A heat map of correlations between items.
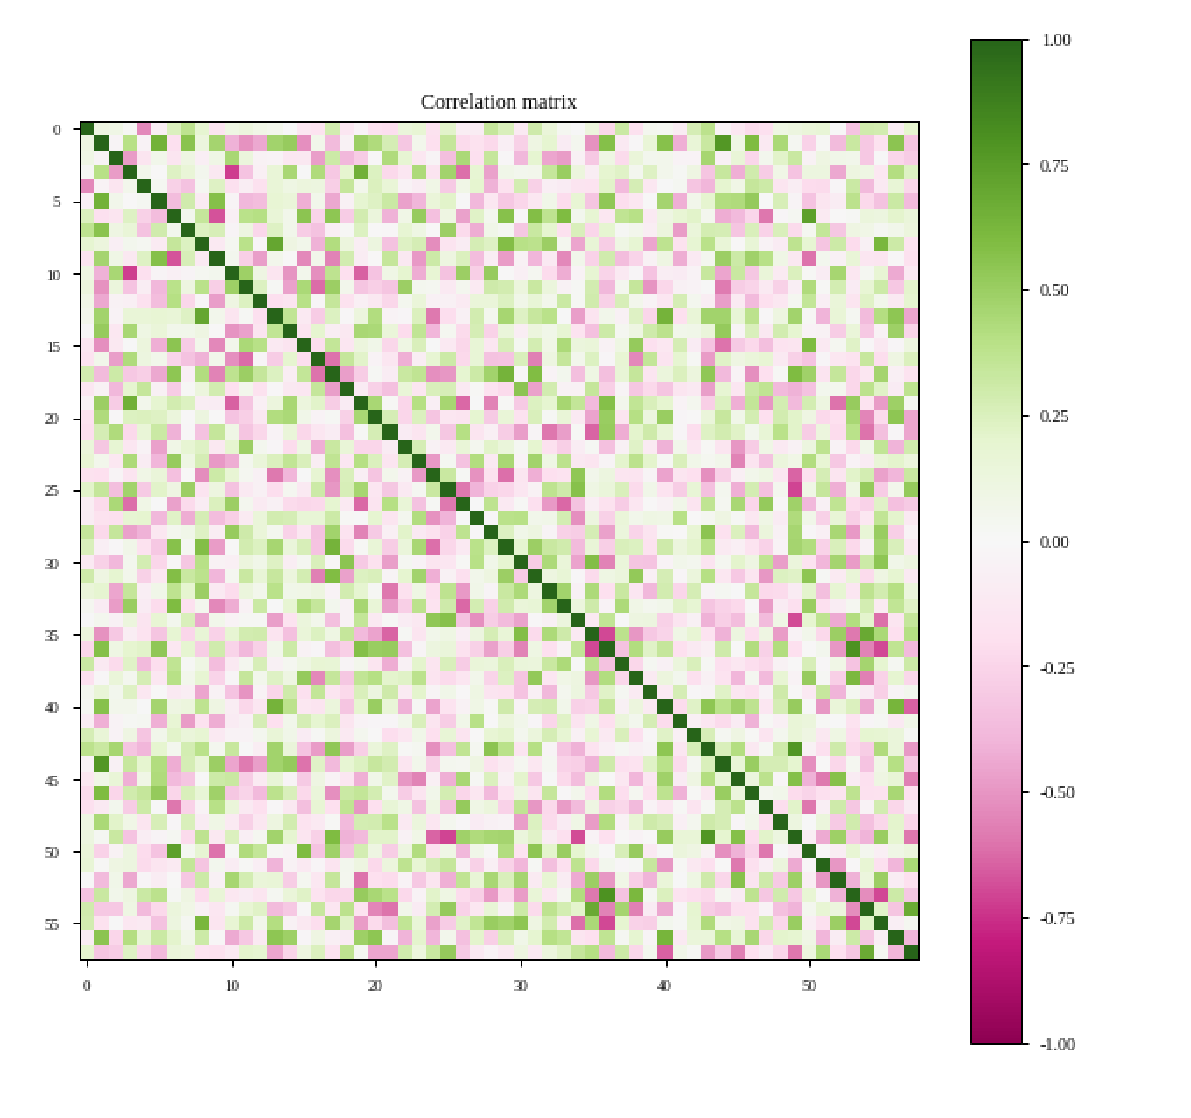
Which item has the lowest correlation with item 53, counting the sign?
55
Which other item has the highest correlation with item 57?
54
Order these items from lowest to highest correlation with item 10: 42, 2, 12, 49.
42, 12, 49, 2
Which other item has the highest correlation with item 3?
19
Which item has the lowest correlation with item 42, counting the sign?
4
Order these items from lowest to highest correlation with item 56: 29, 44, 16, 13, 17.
17, 16, 29, 44, 13
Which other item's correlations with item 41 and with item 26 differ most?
33
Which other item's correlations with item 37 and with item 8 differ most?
13
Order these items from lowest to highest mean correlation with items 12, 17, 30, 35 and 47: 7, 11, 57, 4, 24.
7, 24, 4, 57, 11
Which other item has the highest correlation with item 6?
50
